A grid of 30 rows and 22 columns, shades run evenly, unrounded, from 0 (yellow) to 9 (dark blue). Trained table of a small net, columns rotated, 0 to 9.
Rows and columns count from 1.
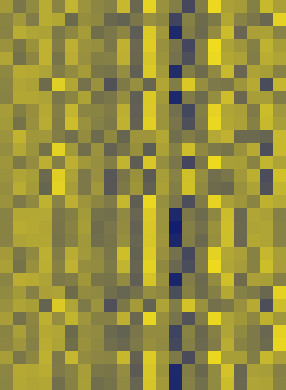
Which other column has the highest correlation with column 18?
7
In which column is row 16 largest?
15
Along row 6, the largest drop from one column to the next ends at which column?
12
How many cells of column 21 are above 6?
5
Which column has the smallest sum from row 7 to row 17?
22
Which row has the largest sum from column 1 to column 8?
11
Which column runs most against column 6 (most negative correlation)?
2
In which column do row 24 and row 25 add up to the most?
9
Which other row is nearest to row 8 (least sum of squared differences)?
3
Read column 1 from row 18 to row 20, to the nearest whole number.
4 4 3
